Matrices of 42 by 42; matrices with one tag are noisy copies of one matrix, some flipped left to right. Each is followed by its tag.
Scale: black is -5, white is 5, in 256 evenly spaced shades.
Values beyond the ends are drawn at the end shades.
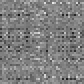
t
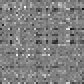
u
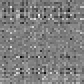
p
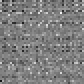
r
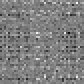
t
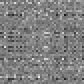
t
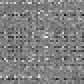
t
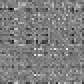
u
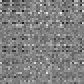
r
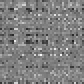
u
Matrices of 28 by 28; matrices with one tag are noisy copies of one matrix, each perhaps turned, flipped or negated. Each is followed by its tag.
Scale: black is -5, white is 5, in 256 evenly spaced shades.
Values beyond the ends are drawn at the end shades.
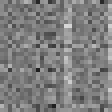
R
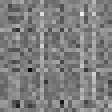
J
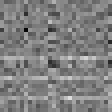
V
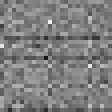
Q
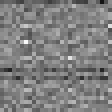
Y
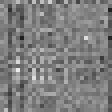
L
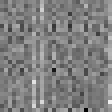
Y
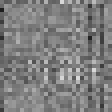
L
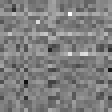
V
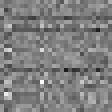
J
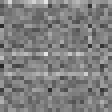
Q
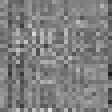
L
